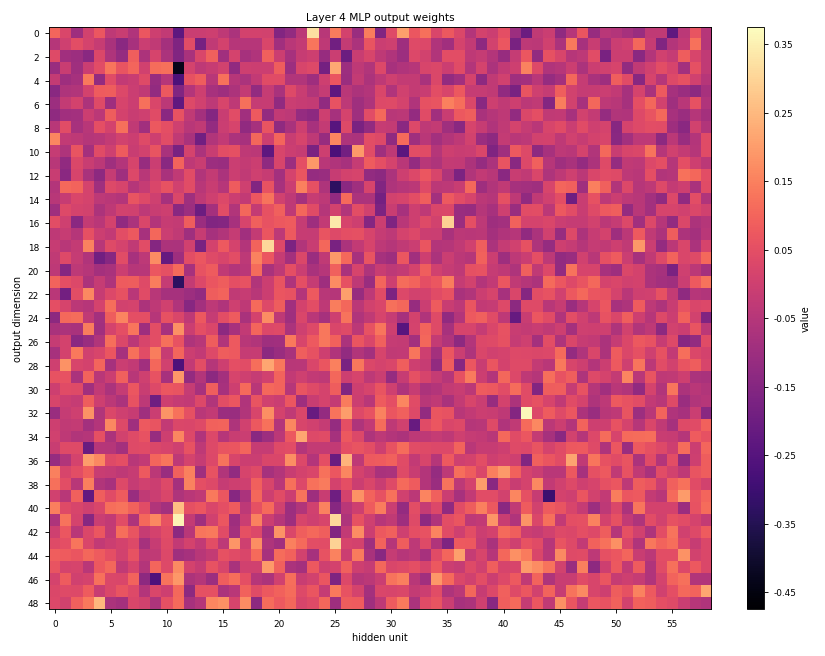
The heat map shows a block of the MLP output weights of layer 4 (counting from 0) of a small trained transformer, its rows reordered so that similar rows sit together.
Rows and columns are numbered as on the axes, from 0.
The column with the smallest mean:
13
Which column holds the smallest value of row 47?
12
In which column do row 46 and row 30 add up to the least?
9
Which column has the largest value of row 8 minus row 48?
6
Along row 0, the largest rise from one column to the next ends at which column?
23
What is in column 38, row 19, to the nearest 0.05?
0.1
